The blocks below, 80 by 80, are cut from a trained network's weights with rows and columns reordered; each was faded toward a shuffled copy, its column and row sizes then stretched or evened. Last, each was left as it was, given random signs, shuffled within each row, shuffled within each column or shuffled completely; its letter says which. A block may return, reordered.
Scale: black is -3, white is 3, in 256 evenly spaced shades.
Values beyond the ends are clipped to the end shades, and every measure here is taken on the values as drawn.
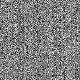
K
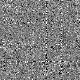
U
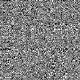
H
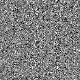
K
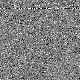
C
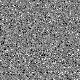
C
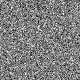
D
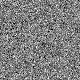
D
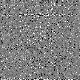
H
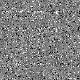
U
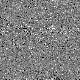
C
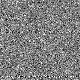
C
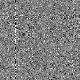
H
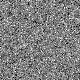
D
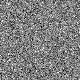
D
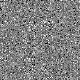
U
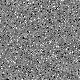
D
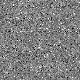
C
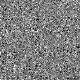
U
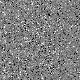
K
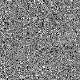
U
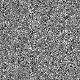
K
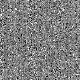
K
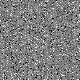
K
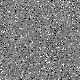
K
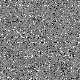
C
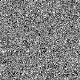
C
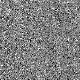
U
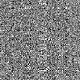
H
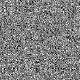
H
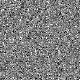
U
